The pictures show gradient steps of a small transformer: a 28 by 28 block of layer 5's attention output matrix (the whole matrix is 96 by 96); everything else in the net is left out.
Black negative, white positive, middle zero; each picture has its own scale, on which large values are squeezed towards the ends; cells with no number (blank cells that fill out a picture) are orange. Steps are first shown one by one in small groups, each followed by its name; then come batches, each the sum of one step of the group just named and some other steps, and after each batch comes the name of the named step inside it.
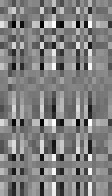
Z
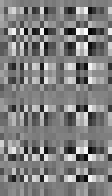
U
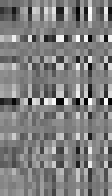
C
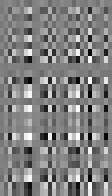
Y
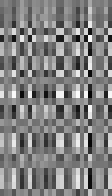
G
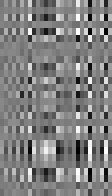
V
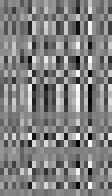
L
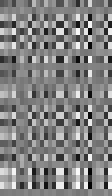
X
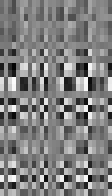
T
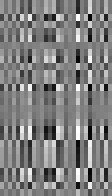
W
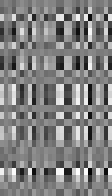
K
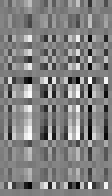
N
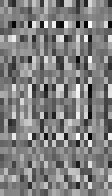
L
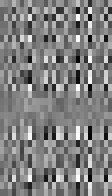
W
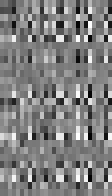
C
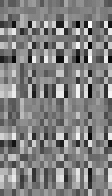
X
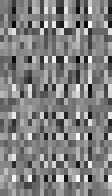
X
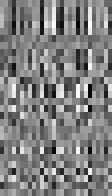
T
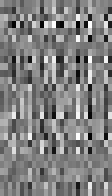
Z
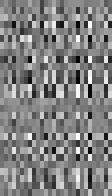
X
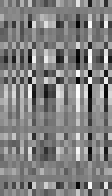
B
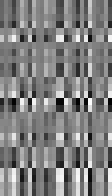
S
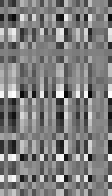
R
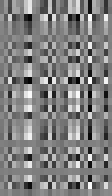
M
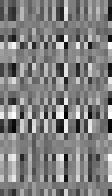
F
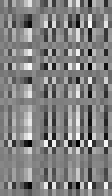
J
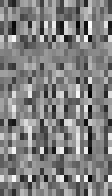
B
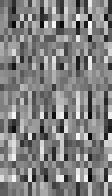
F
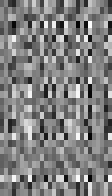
M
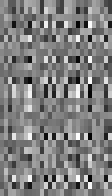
M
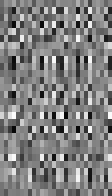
F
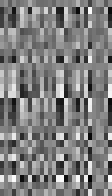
R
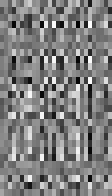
M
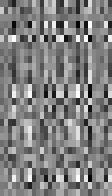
S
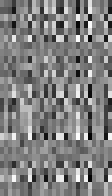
S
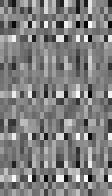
S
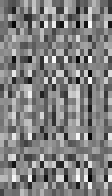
M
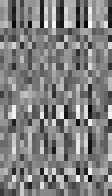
F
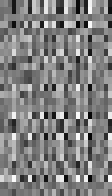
F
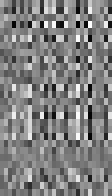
J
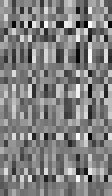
B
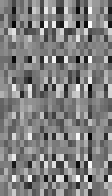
R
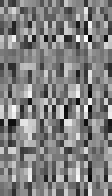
F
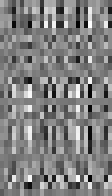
M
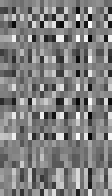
S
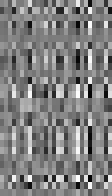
B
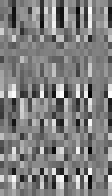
R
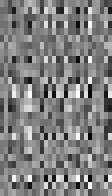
M
